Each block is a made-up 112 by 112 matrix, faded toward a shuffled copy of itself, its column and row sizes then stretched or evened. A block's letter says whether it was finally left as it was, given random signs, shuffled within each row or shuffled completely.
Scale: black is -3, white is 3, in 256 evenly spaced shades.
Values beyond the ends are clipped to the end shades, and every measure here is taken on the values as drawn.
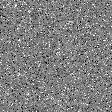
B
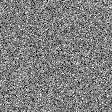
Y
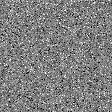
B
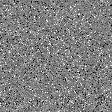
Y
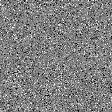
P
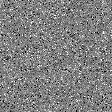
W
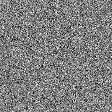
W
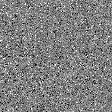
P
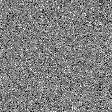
P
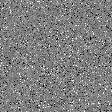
W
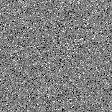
Y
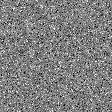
B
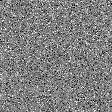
B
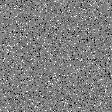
W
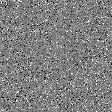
W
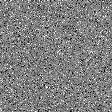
Y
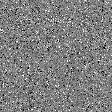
W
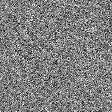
W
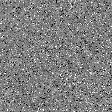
Y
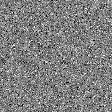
Y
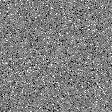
Y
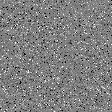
W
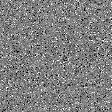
P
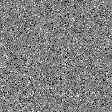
P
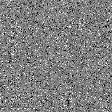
P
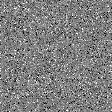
W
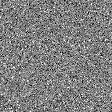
Y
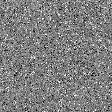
W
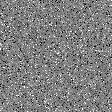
B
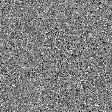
W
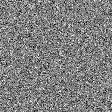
B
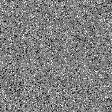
W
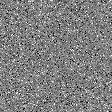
B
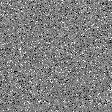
Y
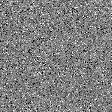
W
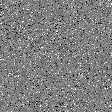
Y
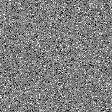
W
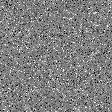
B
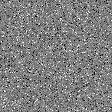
B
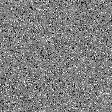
Y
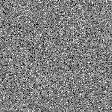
Y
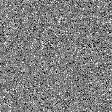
P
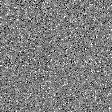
W
